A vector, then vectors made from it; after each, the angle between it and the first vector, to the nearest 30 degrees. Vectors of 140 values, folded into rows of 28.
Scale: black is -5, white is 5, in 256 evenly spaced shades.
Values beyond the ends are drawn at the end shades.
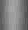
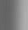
120 degrees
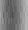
150 degrees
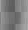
150 degrees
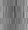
150 degrees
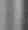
60 degrees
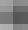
90 degrees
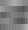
90 degrees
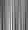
60 degrees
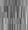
120 degrees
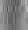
150 degrees
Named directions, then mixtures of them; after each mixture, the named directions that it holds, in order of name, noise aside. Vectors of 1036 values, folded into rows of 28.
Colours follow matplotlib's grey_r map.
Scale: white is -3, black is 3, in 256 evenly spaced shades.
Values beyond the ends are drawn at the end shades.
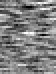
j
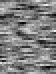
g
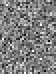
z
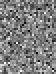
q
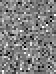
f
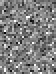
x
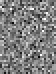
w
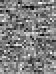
f, j, q.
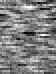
j.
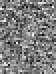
j, q, w.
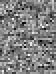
f, g, q.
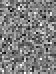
z.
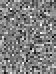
q, w, z.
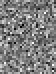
f, q, x.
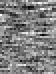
j.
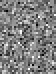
f, w, x.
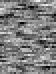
g.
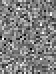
z.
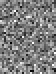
q, x, z.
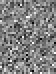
x, z.
